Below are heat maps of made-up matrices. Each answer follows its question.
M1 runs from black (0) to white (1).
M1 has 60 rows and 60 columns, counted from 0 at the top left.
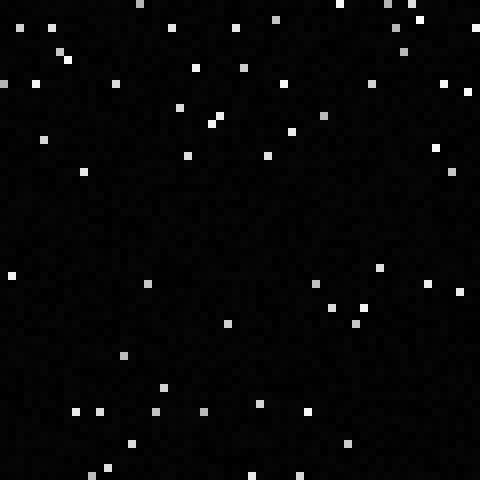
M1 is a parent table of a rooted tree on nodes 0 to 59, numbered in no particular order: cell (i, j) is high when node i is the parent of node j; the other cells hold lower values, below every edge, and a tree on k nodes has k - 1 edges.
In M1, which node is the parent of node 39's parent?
10
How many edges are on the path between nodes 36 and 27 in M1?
5
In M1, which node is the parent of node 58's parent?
59
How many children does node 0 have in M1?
4
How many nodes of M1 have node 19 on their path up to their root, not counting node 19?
3
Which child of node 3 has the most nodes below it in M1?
21
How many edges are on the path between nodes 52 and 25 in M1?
7
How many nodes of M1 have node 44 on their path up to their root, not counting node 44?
2
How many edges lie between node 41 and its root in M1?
6
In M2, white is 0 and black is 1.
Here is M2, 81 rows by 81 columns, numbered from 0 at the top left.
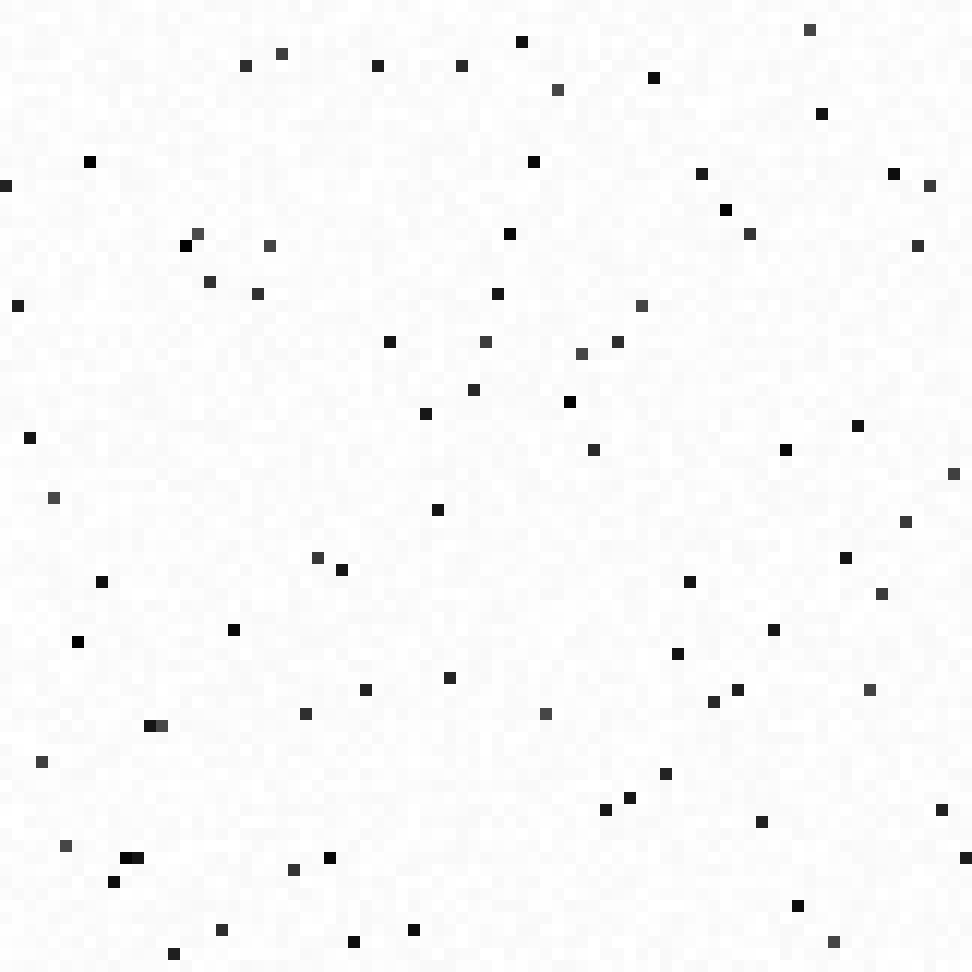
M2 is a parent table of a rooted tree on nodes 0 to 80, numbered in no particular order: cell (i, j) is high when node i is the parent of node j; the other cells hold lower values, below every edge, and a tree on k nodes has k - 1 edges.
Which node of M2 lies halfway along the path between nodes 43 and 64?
66
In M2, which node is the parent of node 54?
6
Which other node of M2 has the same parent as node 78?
50
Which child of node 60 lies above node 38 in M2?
13
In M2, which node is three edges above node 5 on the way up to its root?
7
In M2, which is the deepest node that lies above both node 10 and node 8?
48
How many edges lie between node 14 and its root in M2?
6
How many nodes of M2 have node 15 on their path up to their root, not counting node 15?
10
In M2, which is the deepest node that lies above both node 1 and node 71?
25
